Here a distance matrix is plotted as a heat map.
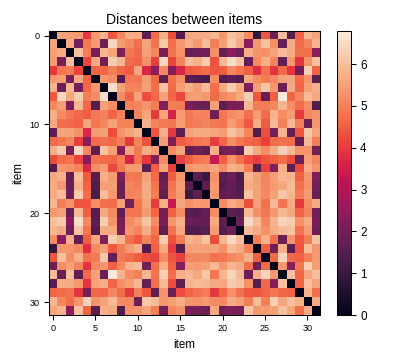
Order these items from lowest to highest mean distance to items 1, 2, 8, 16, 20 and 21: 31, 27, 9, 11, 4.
31, 4, 9, 27, 11
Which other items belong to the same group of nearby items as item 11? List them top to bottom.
0, 15, 24, 26, 28
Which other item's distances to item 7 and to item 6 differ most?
27
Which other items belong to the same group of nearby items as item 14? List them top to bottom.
4, 12, 29
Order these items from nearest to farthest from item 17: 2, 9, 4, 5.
5, 2, 4, 9
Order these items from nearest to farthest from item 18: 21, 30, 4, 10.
21, 4, 10, 30
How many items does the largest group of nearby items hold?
11
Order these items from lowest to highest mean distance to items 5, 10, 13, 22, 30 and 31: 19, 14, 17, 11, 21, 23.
17, 21, 14, 19, 23, 11
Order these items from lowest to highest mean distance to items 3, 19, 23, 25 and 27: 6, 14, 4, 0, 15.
6, 14, 4, 15, 0
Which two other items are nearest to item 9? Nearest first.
19, 14
